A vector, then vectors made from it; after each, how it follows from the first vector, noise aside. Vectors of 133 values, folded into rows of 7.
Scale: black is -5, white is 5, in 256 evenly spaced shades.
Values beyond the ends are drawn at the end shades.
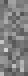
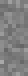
wrapped around, shrunk.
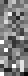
scaled up.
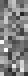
scaled up.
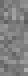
wrapped around, shrunk.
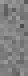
reversed, negated, shrunk.
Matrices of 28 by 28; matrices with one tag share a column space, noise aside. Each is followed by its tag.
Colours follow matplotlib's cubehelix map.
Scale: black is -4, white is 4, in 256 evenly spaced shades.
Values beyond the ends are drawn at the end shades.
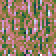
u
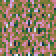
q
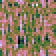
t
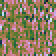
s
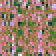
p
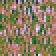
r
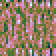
t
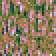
u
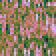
t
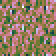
r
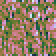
s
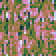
s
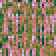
t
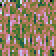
t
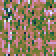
s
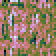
t
